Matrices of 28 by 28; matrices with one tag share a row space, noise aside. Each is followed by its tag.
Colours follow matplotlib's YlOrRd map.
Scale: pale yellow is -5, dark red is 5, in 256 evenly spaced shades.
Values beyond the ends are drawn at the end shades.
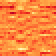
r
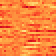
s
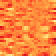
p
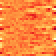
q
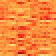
r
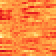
s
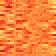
p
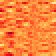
p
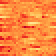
s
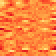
p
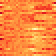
q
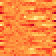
q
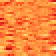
p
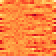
q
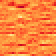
r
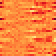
q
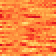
s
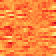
p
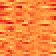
p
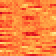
s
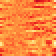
q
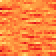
s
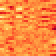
p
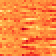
s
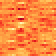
r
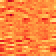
p
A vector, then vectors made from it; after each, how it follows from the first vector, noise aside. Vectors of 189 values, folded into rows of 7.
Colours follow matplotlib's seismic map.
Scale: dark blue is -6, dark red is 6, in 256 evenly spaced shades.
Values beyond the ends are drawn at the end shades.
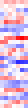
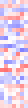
reversed, shrunk.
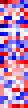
wrapped around, scaled up.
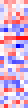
copied.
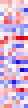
copied.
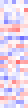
negated, shrunk.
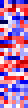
wrapped around, negated, scaled up.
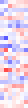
reversed, shrunk.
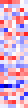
wrapped around, negated.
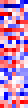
wrapped around, negated, scaled up.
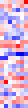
wrapped around, negated.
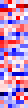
wrapped around, negated, scaled up.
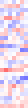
reversed, shrunk.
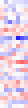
negated, shrunk.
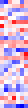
wrapped around, negated.
